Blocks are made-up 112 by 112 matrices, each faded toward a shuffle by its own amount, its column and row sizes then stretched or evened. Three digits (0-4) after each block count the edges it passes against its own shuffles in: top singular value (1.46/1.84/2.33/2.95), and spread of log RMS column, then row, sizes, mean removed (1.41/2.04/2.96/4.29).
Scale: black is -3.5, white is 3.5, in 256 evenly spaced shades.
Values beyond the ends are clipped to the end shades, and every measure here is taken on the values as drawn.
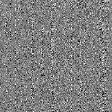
2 3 0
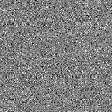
3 0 1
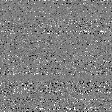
0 0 3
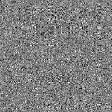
2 1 2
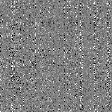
2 3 1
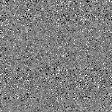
1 2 2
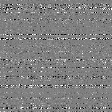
3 1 4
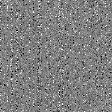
0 3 0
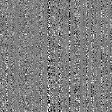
2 4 1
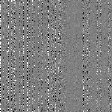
2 4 1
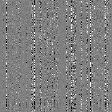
3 4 0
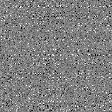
2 1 2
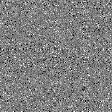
1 2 1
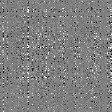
3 3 3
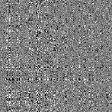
3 3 2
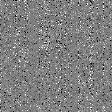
0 3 0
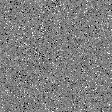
0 1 0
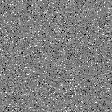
2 0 0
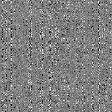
3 3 1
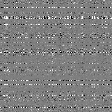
4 2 4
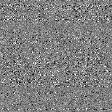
0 1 3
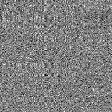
3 0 1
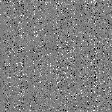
0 3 0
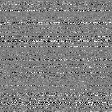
2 0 4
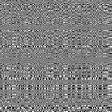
4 0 4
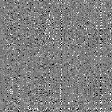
3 3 2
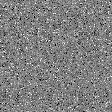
1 0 0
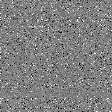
0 1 2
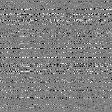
3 0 4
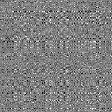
4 2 3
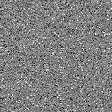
2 0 0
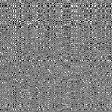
4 2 3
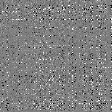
0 3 3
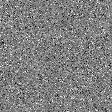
0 0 0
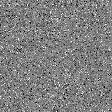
1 0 1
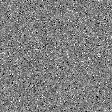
0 1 0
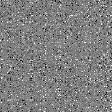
2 2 1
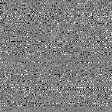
1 0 4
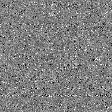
1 0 2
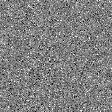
1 1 1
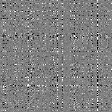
3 3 3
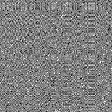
4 0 1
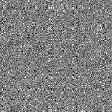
3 2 1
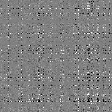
3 3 3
